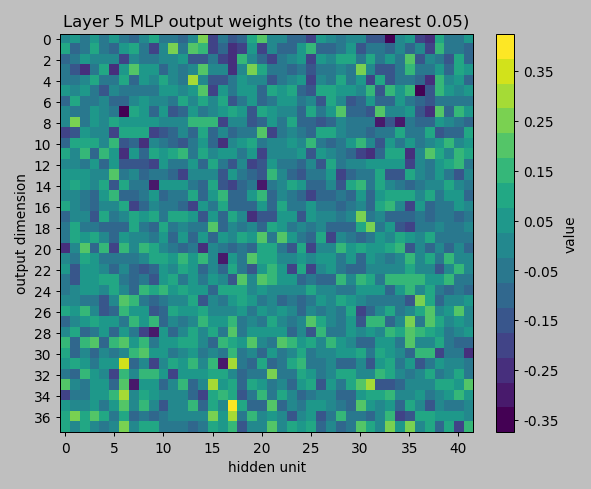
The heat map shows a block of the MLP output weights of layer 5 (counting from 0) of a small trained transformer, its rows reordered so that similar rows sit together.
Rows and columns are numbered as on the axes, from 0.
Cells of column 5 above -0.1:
25
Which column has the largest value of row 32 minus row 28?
9
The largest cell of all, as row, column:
35, 17
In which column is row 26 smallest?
30
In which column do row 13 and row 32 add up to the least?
11
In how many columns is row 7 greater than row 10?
17
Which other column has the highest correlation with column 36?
37
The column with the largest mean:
6
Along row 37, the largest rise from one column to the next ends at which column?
41
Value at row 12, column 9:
-0.2
